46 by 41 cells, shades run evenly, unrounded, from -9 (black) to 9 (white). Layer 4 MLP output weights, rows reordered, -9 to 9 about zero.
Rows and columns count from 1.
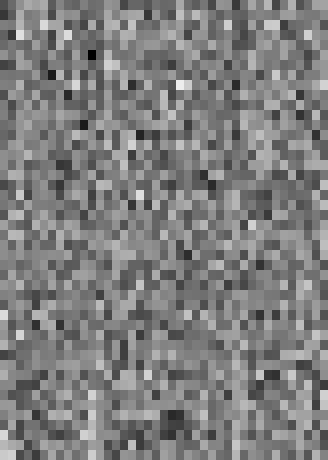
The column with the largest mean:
3
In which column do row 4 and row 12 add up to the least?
2
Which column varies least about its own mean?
28
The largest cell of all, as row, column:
9, 23
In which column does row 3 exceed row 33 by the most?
8
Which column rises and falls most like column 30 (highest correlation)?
13
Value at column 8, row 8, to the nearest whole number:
4
